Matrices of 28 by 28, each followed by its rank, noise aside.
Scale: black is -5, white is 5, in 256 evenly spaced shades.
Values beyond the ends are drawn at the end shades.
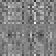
three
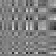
one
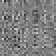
four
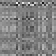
two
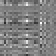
two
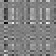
one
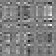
two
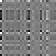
one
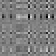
one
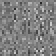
four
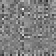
four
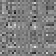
three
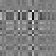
one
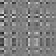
one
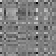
two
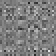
four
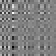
one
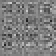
four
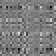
two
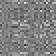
four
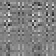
two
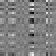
one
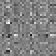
three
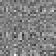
four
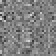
four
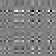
one
